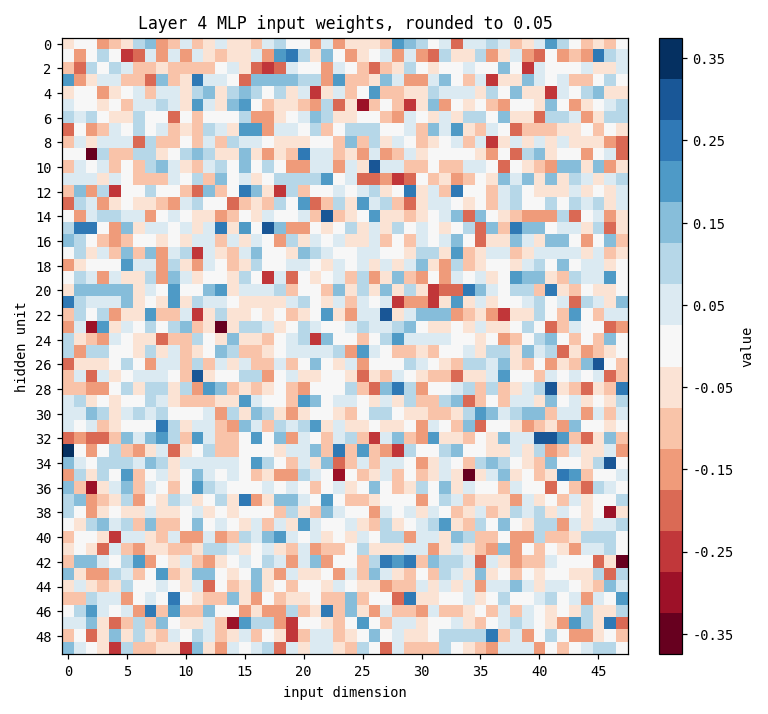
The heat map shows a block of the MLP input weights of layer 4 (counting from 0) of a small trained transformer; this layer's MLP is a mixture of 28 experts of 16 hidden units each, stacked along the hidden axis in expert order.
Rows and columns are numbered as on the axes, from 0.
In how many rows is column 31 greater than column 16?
19
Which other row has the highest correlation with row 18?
17
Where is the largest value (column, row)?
0, 33
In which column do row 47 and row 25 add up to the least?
42
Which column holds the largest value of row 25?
25
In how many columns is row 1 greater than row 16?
14
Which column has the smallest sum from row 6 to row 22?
11
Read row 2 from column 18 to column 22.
-0.2 0.05 0 0 -0.15
